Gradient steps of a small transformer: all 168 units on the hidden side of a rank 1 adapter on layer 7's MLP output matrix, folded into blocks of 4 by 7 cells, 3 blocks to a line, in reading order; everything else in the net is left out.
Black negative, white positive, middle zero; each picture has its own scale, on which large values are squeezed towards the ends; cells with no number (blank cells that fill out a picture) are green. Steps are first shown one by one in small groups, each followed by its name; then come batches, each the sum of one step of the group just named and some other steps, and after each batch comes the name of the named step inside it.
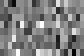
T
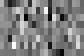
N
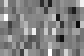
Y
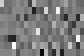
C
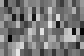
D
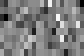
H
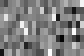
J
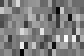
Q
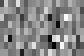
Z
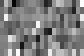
Y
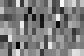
H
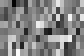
T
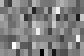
C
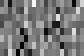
H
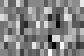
Z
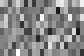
T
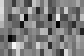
C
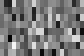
D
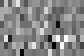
Z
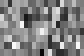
N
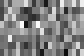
J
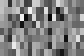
N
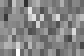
H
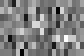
Q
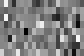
T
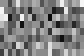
Y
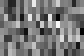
D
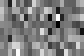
N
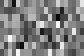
T
